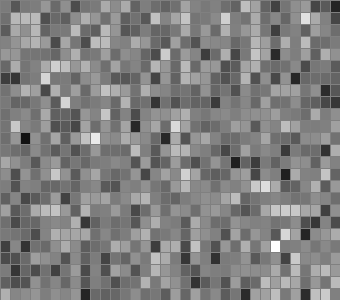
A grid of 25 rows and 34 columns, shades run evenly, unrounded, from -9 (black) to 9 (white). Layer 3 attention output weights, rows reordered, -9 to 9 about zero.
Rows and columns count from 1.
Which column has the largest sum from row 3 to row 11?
11
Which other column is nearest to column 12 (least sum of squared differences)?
21
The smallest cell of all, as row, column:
12, 3
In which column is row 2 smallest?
34
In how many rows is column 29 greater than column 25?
10
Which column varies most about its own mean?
28
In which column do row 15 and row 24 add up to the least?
2
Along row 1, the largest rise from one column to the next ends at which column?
25
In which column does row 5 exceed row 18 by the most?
33
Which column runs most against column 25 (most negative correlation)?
1
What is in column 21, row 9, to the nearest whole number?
-2
